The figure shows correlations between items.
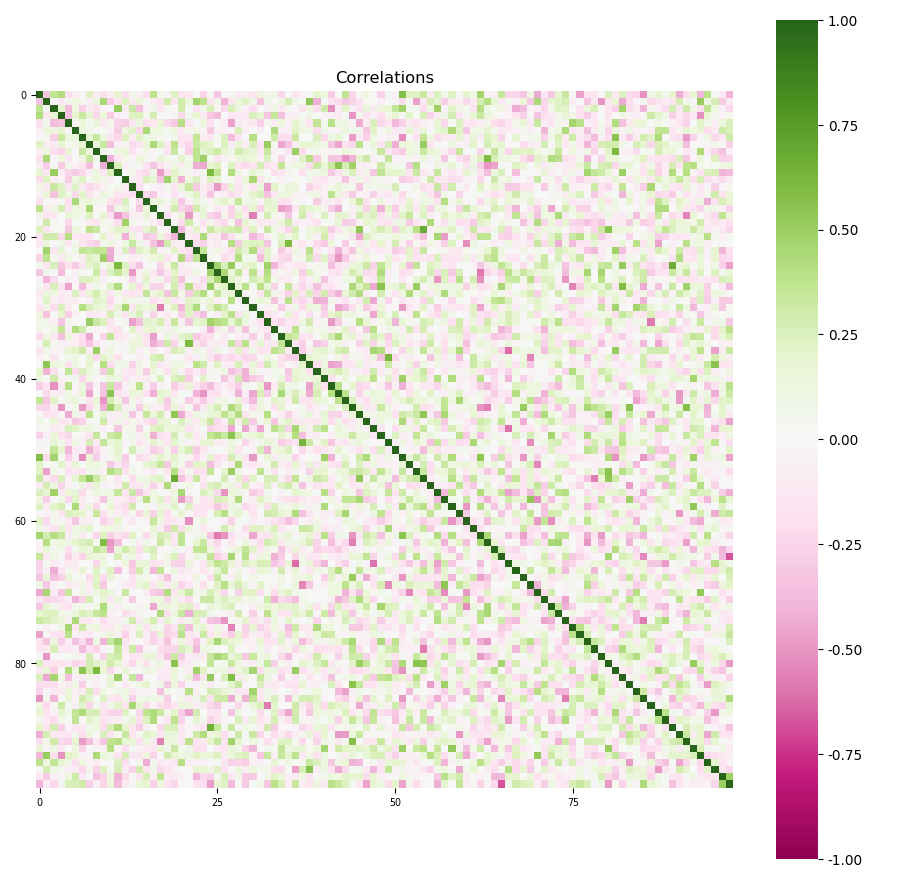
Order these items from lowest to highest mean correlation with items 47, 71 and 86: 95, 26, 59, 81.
95, 59, 26, 81
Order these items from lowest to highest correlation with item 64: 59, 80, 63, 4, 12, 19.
4, 80, 59, 19, 63, 12
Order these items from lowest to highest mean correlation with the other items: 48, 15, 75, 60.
60, 75, 15, 48
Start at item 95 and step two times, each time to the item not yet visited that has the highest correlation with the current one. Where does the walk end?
1
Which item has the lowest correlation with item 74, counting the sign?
85
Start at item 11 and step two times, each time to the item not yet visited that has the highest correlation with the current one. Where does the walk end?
89
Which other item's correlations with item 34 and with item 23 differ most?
42
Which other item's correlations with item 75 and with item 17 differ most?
30
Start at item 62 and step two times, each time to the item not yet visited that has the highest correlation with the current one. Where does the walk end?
0
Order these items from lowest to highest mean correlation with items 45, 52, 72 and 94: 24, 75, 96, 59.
75, 24, 96, 59
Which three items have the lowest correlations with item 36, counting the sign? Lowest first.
66, 95, 71
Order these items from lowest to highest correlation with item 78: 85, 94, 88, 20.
88, 94, 85, 20
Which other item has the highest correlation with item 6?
81
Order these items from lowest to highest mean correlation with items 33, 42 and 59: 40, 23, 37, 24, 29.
23, 24, 29, 37, 40
